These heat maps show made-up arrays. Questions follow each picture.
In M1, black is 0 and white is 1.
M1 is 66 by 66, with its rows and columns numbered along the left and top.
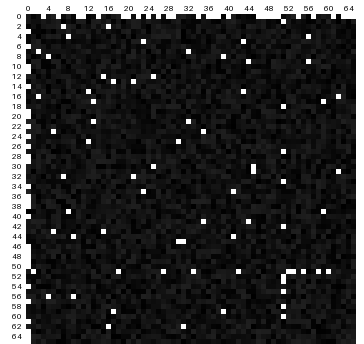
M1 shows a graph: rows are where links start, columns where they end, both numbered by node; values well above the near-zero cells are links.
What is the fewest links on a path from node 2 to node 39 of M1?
7
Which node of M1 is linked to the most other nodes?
node 0
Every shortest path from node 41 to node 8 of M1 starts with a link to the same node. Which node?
node 44
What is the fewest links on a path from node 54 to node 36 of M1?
2
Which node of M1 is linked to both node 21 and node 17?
node 13
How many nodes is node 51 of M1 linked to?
10
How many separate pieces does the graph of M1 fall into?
3
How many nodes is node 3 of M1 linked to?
1
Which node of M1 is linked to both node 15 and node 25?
node 12
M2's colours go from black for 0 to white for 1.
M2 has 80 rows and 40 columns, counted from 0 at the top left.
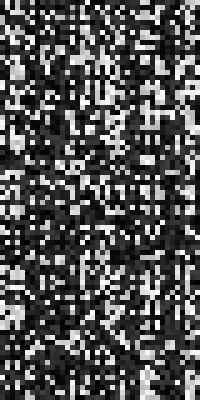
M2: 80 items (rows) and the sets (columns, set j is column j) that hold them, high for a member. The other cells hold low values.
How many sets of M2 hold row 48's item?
7
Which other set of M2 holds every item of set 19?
21
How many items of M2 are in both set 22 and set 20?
8
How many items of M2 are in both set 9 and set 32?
8
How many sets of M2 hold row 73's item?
4
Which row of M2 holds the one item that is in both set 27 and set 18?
8
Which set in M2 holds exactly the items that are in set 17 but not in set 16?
39
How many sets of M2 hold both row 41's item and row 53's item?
8
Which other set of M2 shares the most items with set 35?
3
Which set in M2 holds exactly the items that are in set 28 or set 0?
37
